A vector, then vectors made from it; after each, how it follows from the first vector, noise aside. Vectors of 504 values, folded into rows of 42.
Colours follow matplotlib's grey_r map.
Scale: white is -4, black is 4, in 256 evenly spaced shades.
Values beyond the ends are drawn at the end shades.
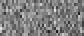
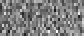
negated.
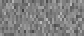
wrapped around, negated, shrunk.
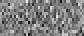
wrapped around.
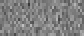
wrapped around, negated, shrunk.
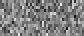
wrapped around.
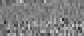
reversed, partly zeroed.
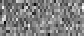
reversed.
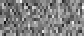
reversed.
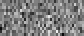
negated.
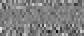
partly zeroed.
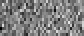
negated.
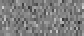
reversed, partly zeroed.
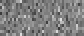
reversed, partly zeroed.
